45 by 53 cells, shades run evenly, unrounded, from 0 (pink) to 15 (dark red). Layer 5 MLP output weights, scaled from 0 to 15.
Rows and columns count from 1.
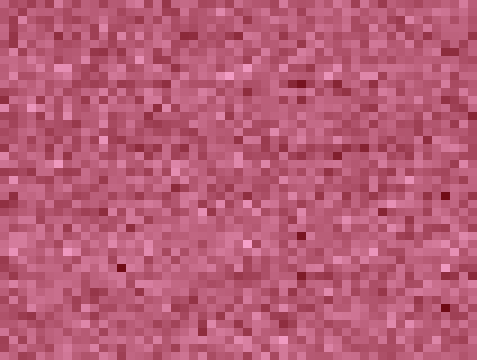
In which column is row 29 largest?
15
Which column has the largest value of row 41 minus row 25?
33
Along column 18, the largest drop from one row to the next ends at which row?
9
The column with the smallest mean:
4
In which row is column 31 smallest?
17
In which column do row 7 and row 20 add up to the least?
27
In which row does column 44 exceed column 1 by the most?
20
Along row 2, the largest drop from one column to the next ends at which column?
21
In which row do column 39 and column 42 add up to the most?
25
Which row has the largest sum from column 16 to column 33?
19
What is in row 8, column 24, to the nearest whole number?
5
